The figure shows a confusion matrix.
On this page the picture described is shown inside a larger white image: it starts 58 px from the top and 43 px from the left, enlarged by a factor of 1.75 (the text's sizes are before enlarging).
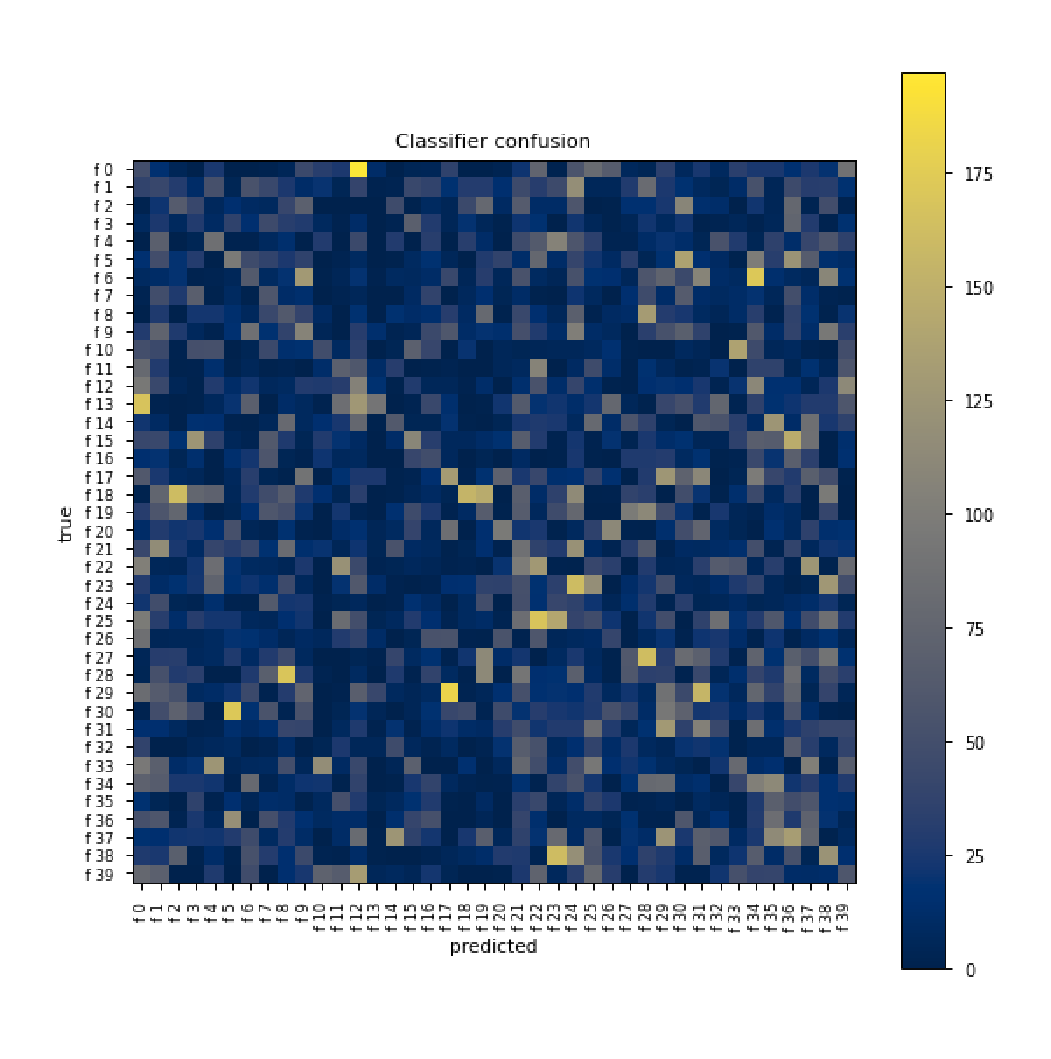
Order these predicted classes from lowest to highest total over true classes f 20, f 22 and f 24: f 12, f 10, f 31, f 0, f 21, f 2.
f 10, f 2, f 12, f 31, f 0, f 21
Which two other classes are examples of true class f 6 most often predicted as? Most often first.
f 34, f 9
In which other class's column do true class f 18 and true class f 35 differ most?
f 2
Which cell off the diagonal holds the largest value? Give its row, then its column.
f 0, f 12
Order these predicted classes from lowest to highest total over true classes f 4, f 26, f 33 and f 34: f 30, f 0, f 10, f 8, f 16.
f 30, f 8, f 16, f 10, f 0
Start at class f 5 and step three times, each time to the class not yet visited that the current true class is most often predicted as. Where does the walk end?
f 17
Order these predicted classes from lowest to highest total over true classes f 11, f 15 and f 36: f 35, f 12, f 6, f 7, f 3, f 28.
f 6, f 28, f 12, f 7, f 3, f 35
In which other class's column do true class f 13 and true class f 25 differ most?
f 22
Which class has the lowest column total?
f 13
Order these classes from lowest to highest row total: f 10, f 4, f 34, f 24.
f 24, f 10, f 4, f 34
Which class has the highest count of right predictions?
f 18
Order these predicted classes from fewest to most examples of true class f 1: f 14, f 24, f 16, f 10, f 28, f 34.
f 14, f 10, f 16, f 34, f 28, f 24
